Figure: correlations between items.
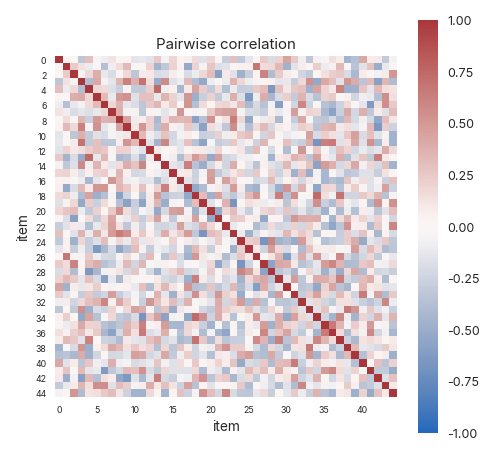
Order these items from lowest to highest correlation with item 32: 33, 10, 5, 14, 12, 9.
33, 10, 14, 9, 5, 12
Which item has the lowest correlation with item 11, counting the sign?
34
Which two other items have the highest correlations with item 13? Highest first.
4, 42
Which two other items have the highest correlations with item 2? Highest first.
27, 44
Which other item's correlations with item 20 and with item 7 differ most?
21
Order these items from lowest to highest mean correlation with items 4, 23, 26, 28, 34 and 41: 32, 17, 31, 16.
17, 16, 31, 32
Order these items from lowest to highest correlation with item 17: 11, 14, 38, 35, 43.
38, 35, 11, 43, 14
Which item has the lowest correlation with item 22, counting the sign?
36
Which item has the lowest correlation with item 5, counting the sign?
25
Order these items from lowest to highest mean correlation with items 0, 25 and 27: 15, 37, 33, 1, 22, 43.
43, 22, 33, 15, 1, 37
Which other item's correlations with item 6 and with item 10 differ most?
41
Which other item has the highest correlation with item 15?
20
